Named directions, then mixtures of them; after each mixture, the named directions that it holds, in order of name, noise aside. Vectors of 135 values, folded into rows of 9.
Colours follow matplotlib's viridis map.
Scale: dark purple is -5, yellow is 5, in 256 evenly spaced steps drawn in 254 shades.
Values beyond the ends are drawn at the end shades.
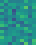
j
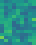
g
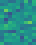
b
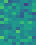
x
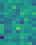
g, x.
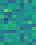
b.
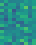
j.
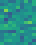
b.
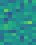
b.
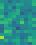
g, x.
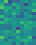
x.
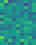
j, x.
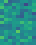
x.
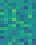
j.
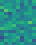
b, j.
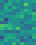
b, x.
